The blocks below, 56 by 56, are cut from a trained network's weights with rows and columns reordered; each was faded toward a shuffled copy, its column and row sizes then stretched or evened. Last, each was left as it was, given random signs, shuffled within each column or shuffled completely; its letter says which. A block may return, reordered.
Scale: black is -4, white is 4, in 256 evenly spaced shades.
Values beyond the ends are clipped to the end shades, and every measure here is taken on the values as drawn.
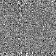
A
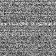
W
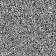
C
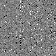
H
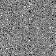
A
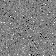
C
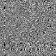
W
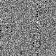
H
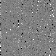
H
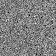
C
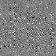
W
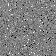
C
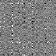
W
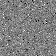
C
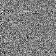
A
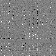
A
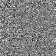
W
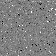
C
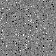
H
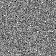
C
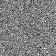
C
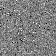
C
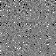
W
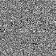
A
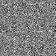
A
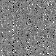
H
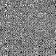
W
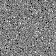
C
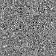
A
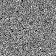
C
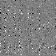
A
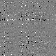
W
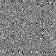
A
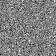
C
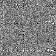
A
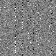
H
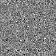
A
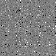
A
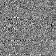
A
